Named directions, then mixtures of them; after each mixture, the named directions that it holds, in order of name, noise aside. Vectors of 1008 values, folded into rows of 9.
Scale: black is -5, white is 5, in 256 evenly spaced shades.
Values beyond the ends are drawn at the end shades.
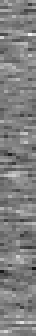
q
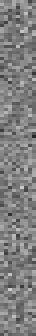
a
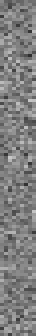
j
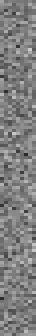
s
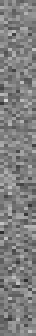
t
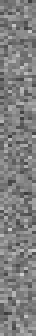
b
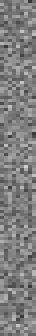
a, b, j.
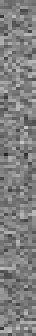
j, q.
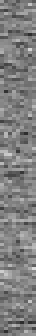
q, s.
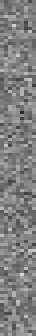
b.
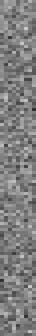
b, j, t.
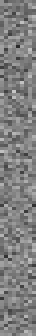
s.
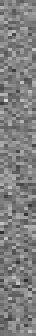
t.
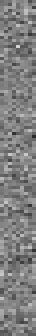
a, q, s.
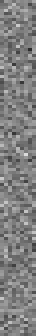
j, s.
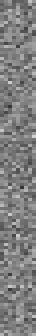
a.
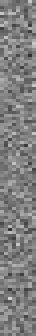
a, b, j.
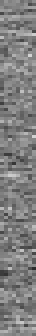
b, q, t.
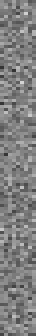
a, j, t.
